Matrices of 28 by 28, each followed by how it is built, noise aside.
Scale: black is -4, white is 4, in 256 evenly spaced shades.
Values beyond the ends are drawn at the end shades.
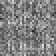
blocks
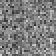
blocks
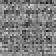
blocks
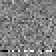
uneven rows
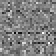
uneven rows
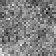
smooth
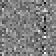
uneven columns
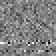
uneven rows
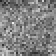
smooth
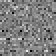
uneven rows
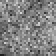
smooth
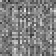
blocks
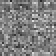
blocks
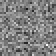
blocks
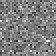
uneven rows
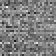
blocks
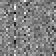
uneven columns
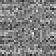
blocks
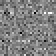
uneven rows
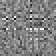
low rank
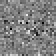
uneven rows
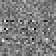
uneven rows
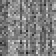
blocks
